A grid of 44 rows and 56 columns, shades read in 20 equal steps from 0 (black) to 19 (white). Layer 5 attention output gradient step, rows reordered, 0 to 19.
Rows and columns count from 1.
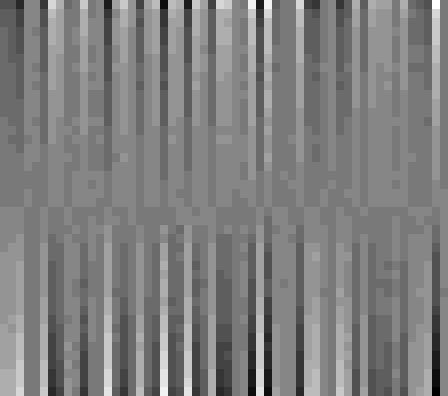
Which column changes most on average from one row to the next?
34
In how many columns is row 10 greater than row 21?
20
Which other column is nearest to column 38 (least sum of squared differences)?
7
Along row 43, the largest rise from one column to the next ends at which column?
33
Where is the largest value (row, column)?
1, 55
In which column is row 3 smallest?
21
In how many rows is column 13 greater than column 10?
7
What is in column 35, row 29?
10
